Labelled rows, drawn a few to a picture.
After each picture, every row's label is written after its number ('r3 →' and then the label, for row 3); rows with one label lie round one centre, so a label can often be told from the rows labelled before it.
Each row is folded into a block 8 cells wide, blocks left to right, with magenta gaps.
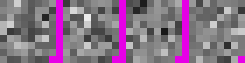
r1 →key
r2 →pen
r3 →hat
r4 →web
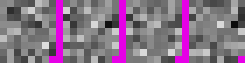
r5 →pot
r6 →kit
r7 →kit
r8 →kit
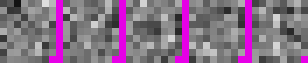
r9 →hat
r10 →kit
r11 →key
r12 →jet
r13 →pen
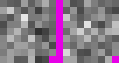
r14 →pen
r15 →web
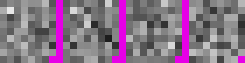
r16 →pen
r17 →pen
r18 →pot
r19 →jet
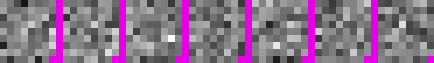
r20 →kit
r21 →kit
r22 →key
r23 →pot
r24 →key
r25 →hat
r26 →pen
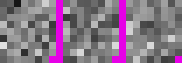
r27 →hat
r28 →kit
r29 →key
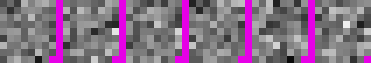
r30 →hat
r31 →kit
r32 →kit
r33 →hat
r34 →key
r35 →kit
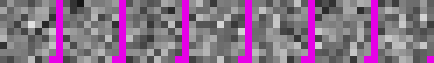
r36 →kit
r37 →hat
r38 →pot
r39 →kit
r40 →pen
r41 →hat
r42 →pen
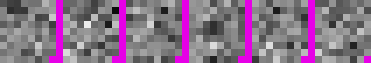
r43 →hat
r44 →web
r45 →pen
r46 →key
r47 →jet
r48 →web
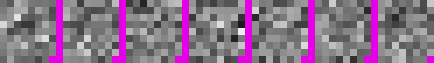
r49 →key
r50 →jet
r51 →hat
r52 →kit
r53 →kit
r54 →key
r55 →jet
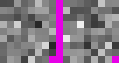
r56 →pot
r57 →pot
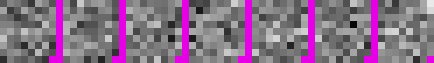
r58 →pot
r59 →key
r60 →kit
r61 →hat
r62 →web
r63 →pot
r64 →hat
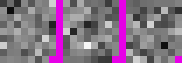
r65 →hat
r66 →key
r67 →web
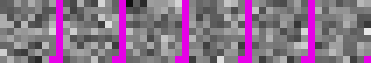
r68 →web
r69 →pot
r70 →hat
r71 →pot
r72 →kit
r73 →kit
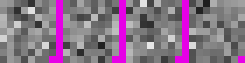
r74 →pot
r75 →web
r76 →key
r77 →hat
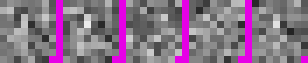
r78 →pen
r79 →pen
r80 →jet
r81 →hat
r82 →pen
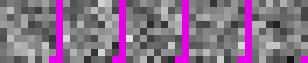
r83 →pen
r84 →pot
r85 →pot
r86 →kit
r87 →key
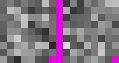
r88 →pen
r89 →hat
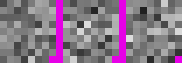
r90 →pot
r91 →web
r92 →pot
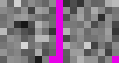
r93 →key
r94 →hat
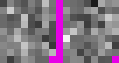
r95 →pen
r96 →pot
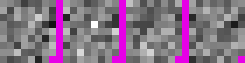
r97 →kit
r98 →kit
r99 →jet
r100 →kit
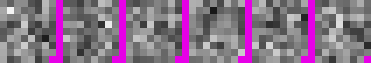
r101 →pen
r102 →pot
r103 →pen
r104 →jet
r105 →jet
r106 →pen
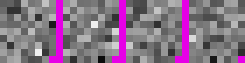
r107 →hat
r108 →kit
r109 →hat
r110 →pot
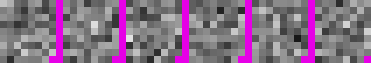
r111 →jet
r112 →kit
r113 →pot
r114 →web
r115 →pen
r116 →kit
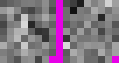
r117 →pen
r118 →hat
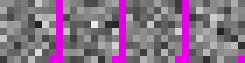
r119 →pot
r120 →kit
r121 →web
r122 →pen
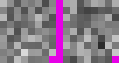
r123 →jet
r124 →jet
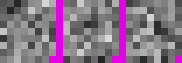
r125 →hat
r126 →key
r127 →pen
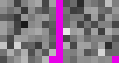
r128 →jet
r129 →hat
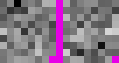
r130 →hat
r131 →web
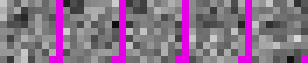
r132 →jet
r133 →hat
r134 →hat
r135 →jet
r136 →key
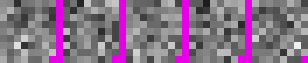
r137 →jet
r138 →hat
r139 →pot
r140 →hat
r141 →pot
